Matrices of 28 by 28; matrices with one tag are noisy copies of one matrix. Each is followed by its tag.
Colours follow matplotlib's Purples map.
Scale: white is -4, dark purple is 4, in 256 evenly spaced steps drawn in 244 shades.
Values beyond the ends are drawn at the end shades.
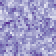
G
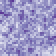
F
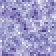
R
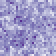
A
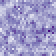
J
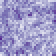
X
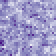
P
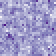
G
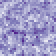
J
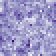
X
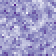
R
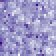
P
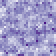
J
